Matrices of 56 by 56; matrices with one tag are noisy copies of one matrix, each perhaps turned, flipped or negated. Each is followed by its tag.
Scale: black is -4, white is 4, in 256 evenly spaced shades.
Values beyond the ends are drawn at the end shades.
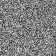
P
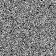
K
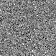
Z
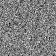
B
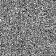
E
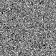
E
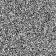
P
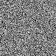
Z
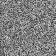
P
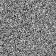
B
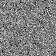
K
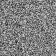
P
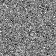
K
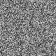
K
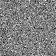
Z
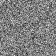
K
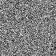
Z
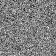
P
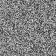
P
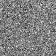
B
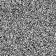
E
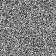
E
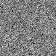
B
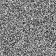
K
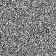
B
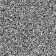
B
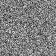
B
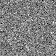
E
